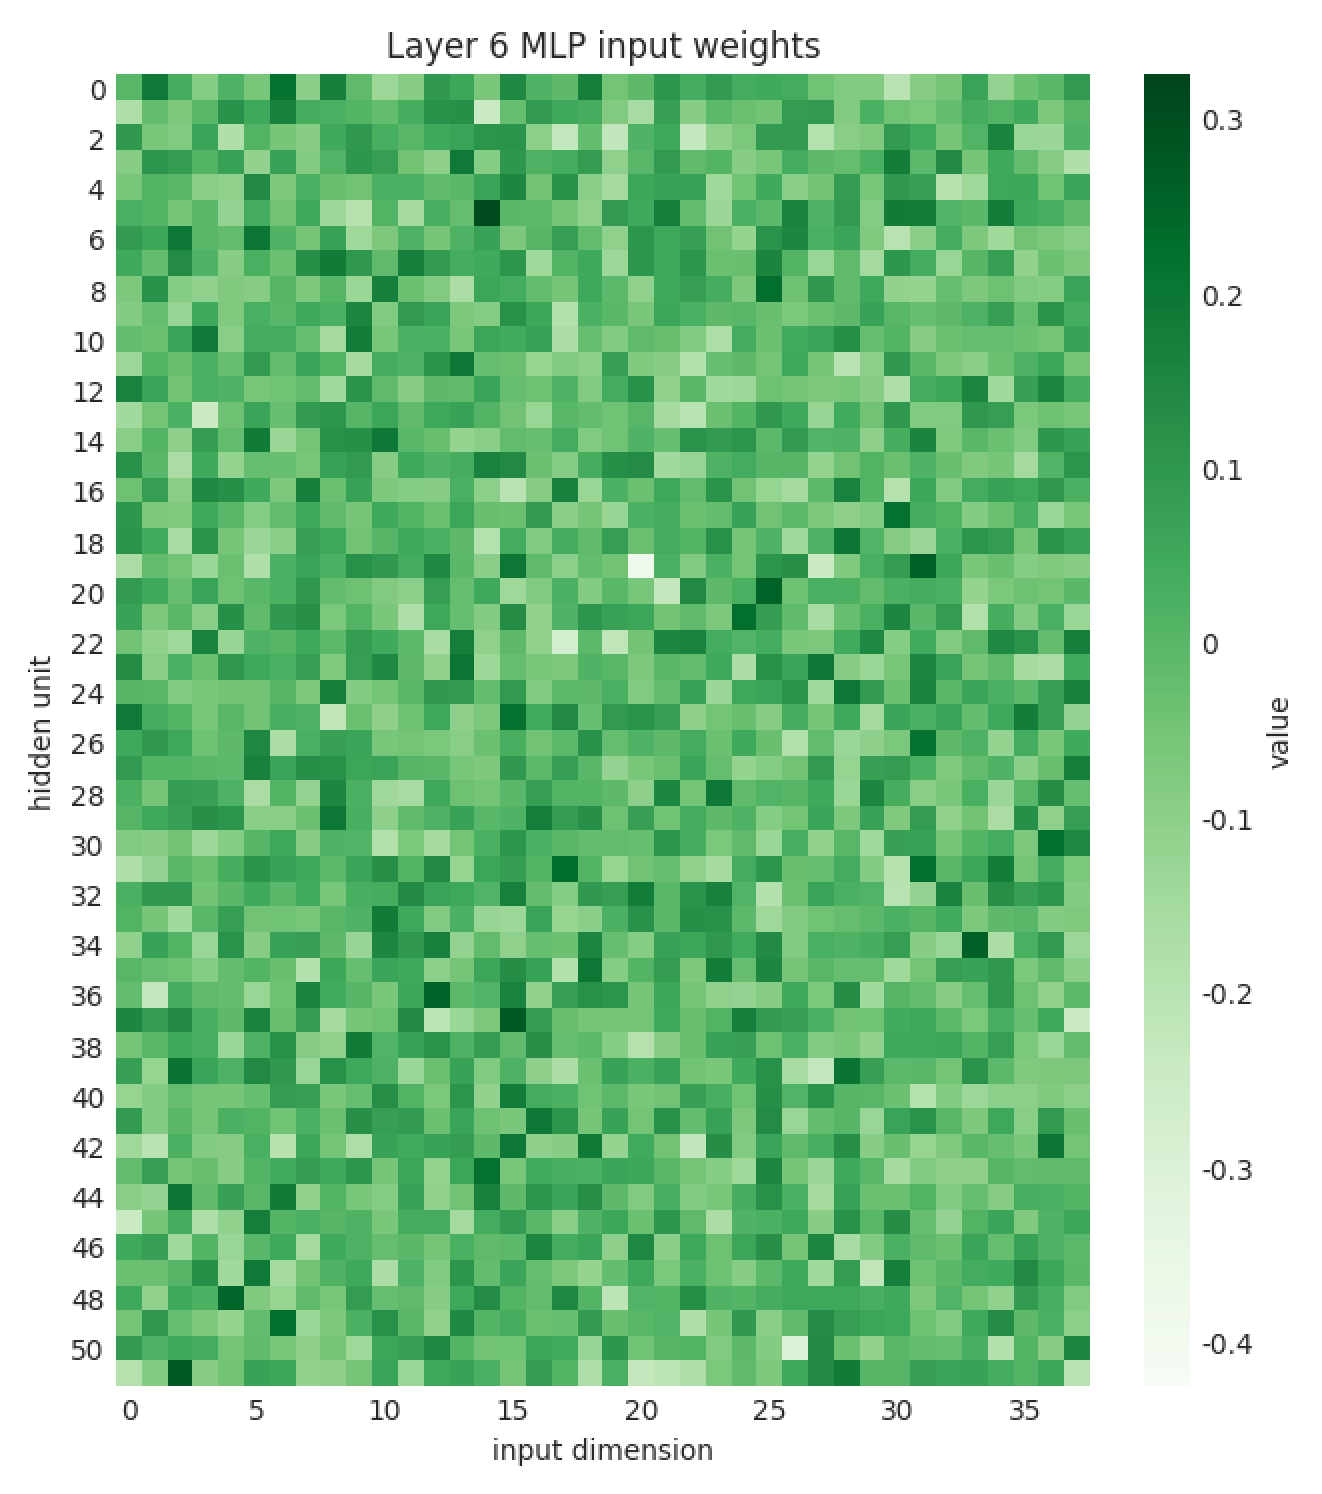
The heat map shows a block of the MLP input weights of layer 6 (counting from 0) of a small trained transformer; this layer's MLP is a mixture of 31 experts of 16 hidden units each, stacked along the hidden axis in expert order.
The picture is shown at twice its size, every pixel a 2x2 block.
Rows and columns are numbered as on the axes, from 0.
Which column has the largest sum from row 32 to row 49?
15
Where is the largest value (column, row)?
14, 5
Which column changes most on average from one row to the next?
0
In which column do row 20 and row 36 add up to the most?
12
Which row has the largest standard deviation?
19
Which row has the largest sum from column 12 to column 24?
32
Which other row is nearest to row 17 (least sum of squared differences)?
33
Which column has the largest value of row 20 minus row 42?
22
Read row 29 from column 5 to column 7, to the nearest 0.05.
-0.1 -0.1 -0.05
